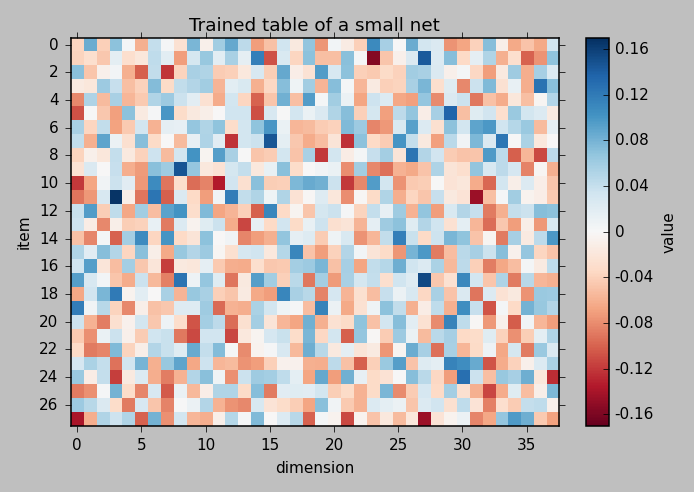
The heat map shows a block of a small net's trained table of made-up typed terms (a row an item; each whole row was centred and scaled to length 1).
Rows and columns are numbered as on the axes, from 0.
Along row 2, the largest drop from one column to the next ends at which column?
7
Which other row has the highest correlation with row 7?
6
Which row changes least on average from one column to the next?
26
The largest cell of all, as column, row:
3, 11
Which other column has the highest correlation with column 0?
10
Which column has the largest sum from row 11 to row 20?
30
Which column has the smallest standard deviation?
20
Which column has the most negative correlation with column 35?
18
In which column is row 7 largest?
15
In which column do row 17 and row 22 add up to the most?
27
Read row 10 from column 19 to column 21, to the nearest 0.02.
0.08 0.04 -0.12
